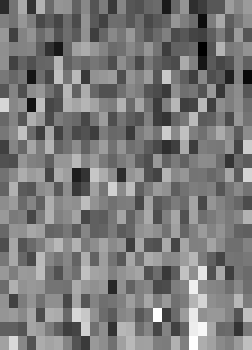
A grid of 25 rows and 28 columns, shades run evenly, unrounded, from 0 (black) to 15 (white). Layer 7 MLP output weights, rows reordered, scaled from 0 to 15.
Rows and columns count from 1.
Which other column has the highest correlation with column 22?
24
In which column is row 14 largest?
13
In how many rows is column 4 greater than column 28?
11
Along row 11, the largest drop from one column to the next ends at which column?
22
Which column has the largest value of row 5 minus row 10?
7
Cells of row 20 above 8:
14
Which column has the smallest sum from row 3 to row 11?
18
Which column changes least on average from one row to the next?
8
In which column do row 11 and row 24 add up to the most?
23
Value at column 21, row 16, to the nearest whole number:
5
